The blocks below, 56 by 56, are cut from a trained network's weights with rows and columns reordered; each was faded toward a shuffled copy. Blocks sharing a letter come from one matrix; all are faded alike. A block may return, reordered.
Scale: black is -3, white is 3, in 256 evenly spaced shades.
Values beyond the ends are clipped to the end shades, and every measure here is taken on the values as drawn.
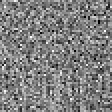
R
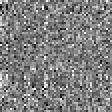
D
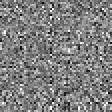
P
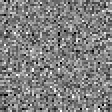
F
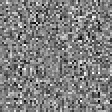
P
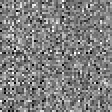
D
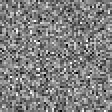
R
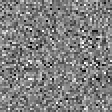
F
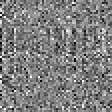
D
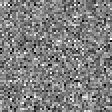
F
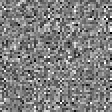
D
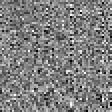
P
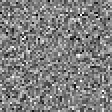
R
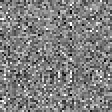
P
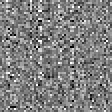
D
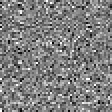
P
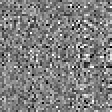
D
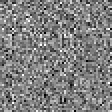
P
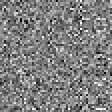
P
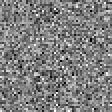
R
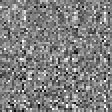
D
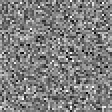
R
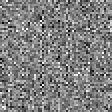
P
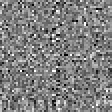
P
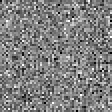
R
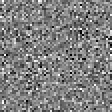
P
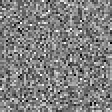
R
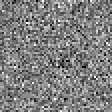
R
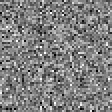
P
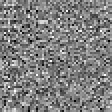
P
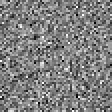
R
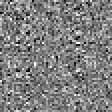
P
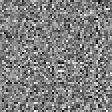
P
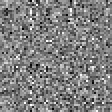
P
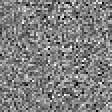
R
